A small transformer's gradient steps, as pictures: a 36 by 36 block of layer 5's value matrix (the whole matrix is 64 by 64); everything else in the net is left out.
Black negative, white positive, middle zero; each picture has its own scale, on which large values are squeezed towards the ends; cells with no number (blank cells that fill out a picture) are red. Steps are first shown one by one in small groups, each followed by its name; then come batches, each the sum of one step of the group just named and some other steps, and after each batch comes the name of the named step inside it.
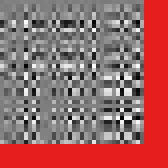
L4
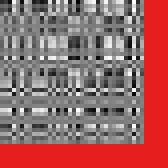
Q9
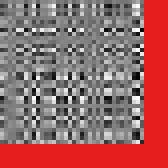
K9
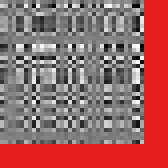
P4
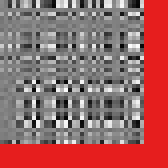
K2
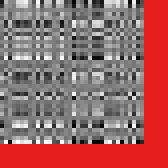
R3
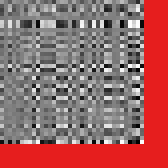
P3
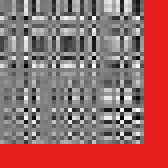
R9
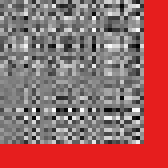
R9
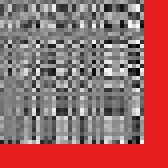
P3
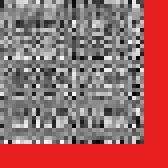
R3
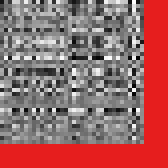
Q9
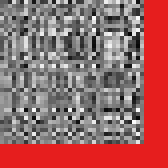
R9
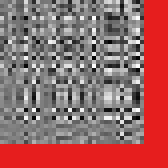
R9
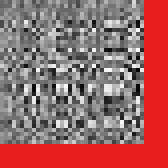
L4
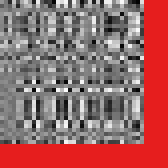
K2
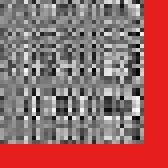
K9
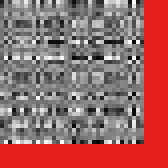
R3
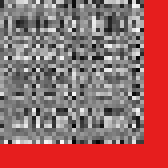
R3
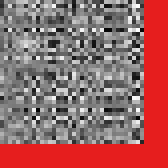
K9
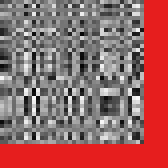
K9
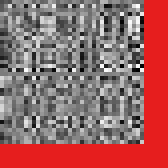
P3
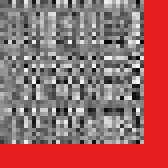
K2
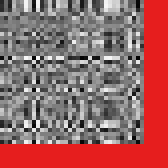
K2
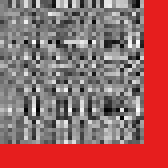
K2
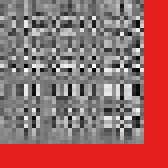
R9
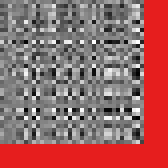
K9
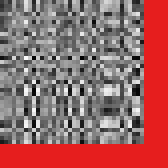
K2
